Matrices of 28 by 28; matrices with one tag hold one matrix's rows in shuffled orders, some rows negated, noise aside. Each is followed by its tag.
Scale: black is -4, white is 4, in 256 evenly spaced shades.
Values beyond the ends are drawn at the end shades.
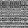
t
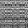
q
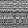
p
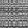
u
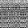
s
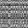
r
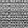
r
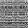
q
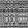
u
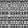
r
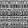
r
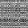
s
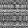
p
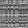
u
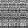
s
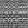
u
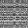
p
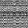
p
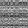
u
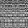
q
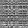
u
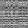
u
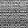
s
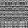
q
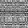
q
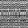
s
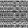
p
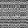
s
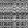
p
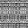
s
